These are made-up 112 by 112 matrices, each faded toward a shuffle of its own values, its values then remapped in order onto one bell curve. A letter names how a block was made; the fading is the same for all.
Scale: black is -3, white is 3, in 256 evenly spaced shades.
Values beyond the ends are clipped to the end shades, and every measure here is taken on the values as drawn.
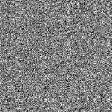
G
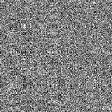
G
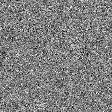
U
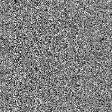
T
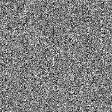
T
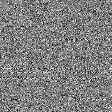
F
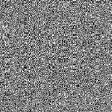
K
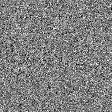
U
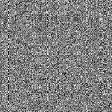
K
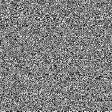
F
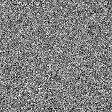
U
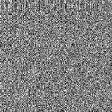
K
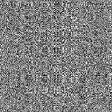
K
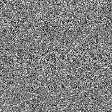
F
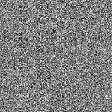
G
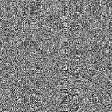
K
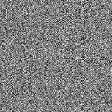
G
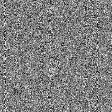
T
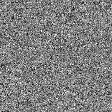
U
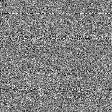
F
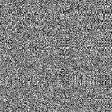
G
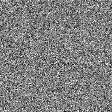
U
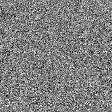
U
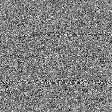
F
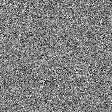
U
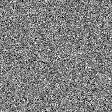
U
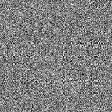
G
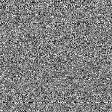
F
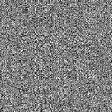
K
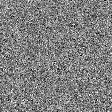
U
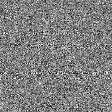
F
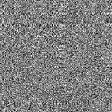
G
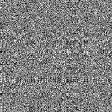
G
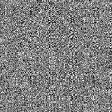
K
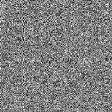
G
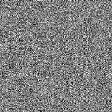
G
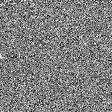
U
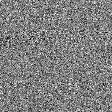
U
